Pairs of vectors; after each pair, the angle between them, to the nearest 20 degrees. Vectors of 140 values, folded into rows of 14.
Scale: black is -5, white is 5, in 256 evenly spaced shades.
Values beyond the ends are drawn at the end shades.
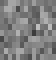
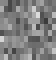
140 degrees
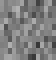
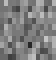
140 degrees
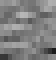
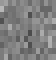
80 degrees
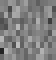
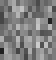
40 degrees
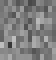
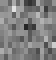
60 degrees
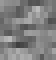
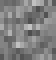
140 degrees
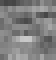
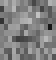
120 degrees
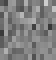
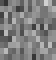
40 degrees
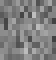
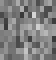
20 degrees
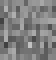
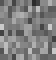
100 degrees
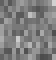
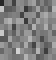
80 degrees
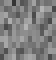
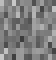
140 degrees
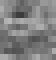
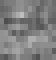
160 degrees
